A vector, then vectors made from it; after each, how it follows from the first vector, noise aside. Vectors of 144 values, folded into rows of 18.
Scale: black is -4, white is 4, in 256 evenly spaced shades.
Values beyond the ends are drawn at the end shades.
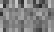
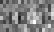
wrapped around, negated.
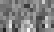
wrapped around, negated.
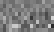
reversed, negated, partly zeroed.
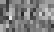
wrapped around, negated.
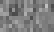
wrapped around, shrunk.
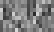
wrapped around, negated.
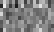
negated.
